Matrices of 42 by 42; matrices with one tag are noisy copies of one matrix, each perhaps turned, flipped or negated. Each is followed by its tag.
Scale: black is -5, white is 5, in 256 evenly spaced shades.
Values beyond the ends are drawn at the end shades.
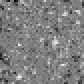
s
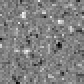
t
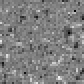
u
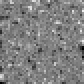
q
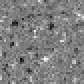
t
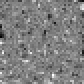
q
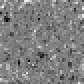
s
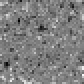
s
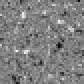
t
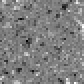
s
